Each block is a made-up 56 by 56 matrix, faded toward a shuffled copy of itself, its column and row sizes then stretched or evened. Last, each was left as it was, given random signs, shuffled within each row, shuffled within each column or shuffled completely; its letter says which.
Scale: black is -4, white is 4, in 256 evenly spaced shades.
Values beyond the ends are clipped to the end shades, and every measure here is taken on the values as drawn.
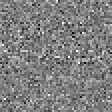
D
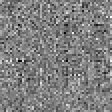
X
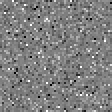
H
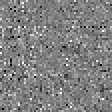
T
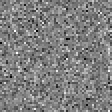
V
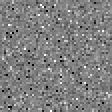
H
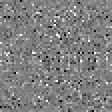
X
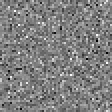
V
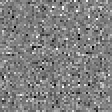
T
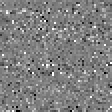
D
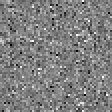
V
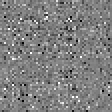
X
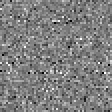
D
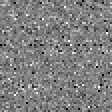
D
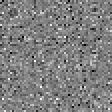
X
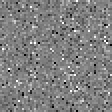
V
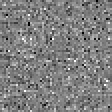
X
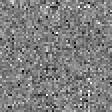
T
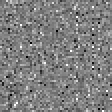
V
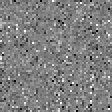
V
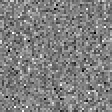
H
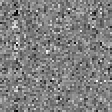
T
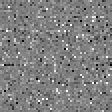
D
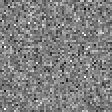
H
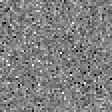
H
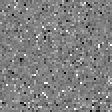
H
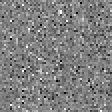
V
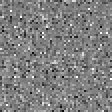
D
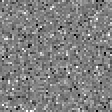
H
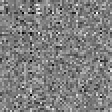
T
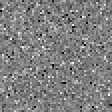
H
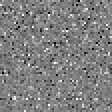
D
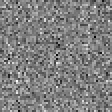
X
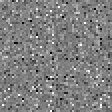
V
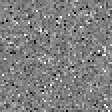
H
